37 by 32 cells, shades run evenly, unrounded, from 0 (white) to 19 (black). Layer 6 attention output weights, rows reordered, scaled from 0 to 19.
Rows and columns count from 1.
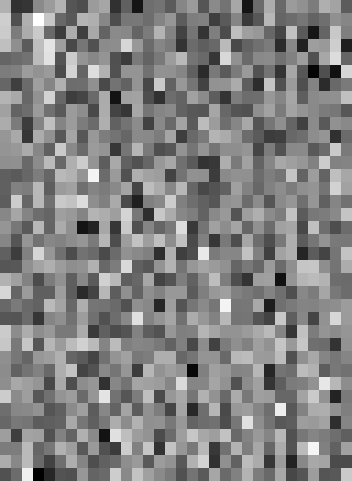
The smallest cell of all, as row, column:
2, 4
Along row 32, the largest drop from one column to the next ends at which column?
26
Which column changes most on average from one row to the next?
8
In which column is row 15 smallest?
31
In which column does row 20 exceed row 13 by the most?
30
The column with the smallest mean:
1
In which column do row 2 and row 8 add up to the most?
11
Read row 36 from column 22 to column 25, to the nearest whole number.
12 5 6 15
